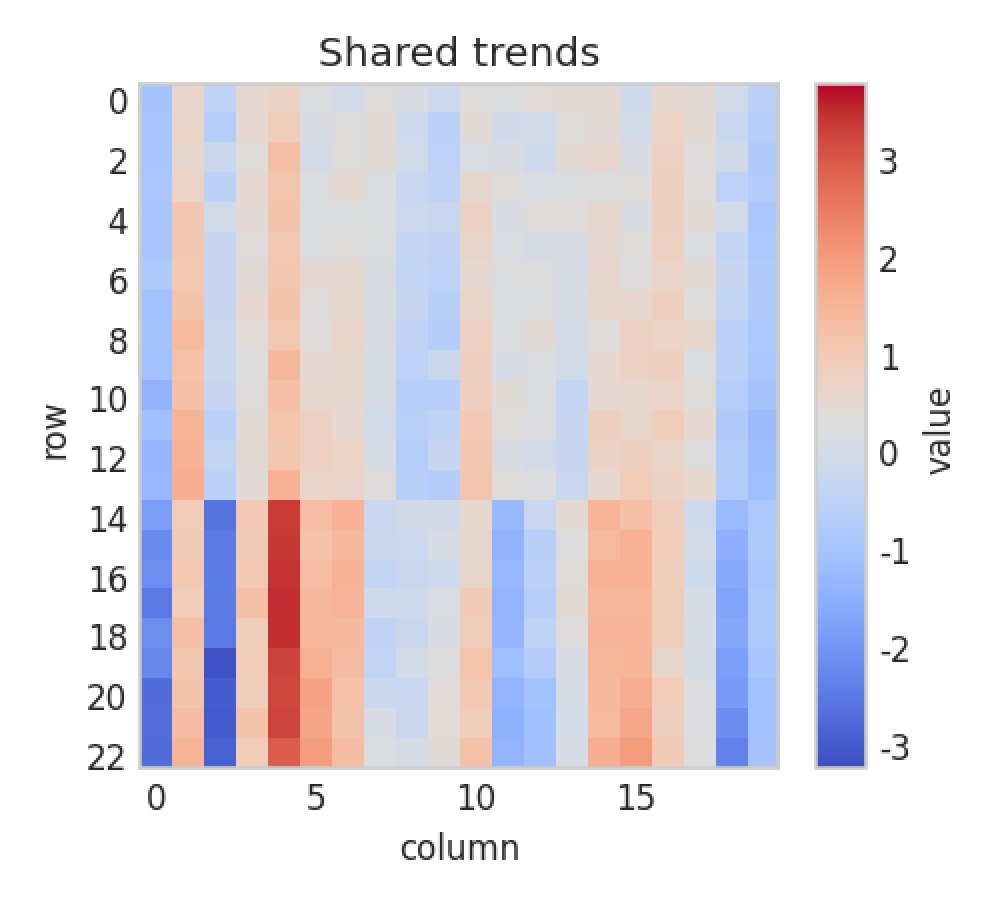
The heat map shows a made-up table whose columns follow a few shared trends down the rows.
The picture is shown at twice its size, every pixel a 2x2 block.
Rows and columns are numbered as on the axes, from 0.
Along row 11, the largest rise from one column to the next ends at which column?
1
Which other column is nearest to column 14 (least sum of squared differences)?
6
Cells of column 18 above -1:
14
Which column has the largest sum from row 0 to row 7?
4
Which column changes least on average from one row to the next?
19
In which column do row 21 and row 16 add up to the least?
2
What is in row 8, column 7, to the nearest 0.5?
0
